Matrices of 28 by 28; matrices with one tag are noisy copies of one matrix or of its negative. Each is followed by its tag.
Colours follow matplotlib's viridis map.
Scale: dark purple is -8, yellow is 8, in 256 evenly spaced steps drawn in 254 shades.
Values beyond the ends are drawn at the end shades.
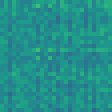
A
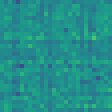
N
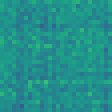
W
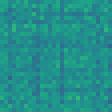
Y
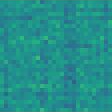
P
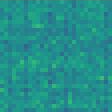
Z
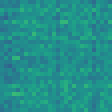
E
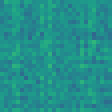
N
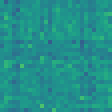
N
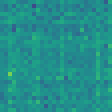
Y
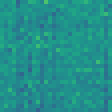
W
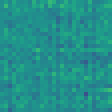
A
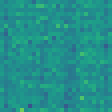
P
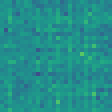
A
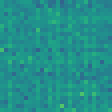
A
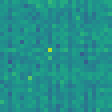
A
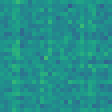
N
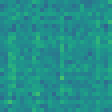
Y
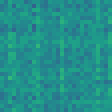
Y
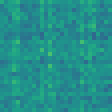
N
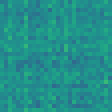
Z
